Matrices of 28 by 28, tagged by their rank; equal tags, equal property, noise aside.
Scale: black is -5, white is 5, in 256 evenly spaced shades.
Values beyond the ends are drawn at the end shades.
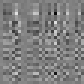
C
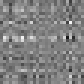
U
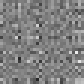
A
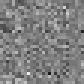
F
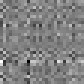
U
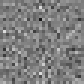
F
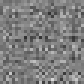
F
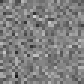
F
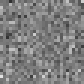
F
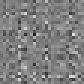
A
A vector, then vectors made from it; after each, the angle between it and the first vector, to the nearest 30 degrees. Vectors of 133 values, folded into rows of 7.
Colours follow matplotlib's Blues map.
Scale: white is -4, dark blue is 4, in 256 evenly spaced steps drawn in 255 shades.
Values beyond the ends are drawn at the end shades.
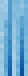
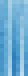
150 degrees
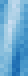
90 degrees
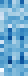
60 degrees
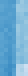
90 degrees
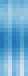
120 degrees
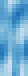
120 degrees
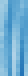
30 degrees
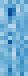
60 degrees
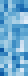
120 degrees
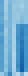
60 degrees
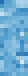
90 degrees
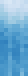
90 degrees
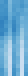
150 degrees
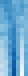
120 degrees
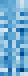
60 degrees
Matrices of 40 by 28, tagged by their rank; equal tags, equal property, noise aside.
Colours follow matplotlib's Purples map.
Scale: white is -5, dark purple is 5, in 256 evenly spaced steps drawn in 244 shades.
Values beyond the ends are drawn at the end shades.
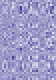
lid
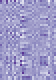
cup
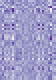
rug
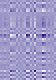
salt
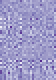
lid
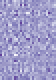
cup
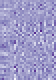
cup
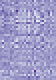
lid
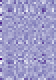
lid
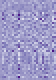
lid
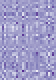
lid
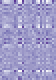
salt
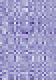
lid
